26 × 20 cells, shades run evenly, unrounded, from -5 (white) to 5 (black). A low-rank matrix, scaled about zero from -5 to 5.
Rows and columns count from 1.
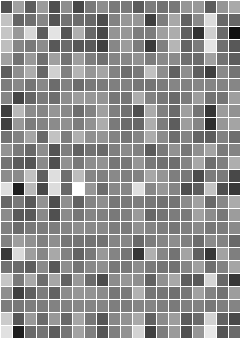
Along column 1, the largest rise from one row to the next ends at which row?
16
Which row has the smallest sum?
15
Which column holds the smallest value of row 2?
18
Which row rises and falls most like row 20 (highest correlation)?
9
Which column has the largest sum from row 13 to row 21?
2
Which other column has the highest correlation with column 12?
1
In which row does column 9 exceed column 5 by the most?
3
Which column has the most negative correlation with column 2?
12
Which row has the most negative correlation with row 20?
26
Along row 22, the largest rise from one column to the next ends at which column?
19
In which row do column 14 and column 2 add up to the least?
20
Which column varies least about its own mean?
10
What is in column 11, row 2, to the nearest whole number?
-1
